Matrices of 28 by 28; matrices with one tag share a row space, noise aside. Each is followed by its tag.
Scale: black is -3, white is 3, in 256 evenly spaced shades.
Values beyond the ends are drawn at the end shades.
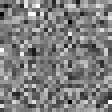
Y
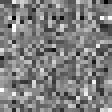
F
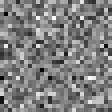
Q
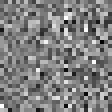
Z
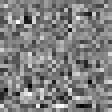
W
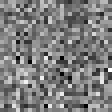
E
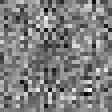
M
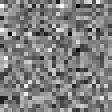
W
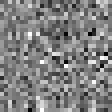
Z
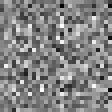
E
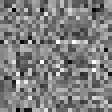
E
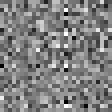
Z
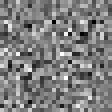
W
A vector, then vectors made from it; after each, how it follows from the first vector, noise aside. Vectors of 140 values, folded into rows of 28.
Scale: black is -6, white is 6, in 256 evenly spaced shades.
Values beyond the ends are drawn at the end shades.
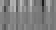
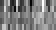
negated, scaled up.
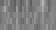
negated, shrunk.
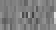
wrapped around, negated, partly zeroed.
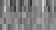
negated.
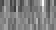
negated.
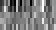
negated, scaled up.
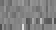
wrapped around, negated, partly zeroed.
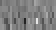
wrapped around, negated, partly zeroed.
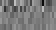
sign-scrambled.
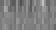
negated, shrunk.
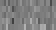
reversed, partly zeroed.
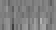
reversed, shrunk.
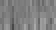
reversed, shrunk.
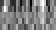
negated, scaled up.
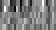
negated, scaled up.
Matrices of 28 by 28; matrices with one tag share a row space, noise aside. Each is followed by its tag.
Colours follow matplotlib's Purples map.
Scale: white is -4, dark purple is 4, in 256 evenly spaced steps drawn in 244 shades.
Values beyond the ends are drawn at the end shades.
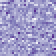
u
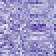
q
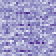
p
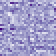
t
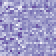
q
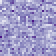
u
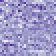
q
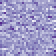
u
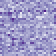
t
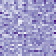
q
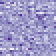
t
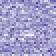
p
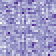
u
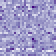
u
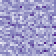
t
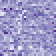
q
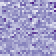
u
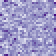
q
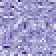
q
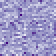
q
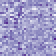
q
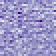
q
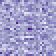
p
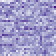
p
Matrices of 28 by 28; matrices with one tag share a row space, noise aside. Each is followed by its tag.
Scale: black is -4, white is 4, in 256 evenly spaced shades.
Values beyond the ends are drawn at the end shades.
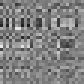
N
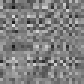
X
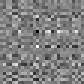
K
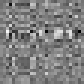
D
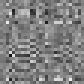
D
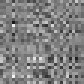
X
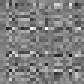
D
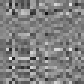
D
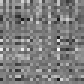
N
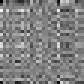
N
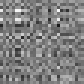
N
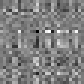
K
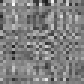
X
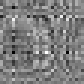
X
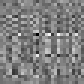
K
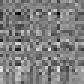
N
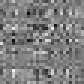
X
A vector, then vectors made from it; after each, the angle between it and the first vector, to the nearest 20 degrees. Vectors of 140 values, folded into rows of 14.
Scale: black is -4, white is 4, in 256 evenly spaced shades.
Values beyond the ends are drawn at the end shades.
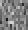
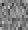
80 degrees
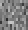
20 degrees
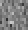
20 degrees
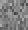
80 degrees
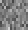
80 degrees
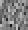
40 degrees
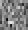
20 degrees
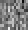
60 degrees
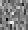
20 degrees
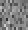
60 degrees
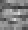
100 degrees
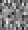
120 degrees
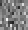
160 degrees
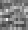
120 degrees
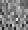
60 degrees
